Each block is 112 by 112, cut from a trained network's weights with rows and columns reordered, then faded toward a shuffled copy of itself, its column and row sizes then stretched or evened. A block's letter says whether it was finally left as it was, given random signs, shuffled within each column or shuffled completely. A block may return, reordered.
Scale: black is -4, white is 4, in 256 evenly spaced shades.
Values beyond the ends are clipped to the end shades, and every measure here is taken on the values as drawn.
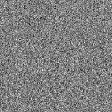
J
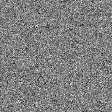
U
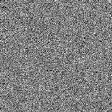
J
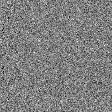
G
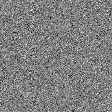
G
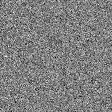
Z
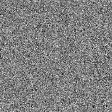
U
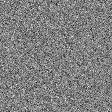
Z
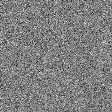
U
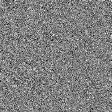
U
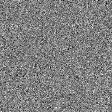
U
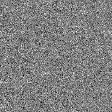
U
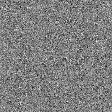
U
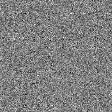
U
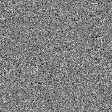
U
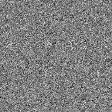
U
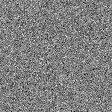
Z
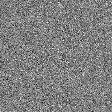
G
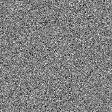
G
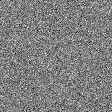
Z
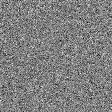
Z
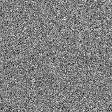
U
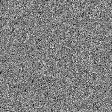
G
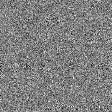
U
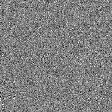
J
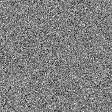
G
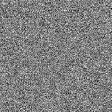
J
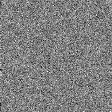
G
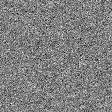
Z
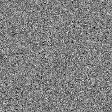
U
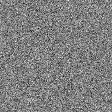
G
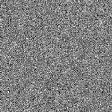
J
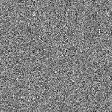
J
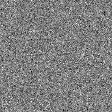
G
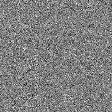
J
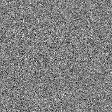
U
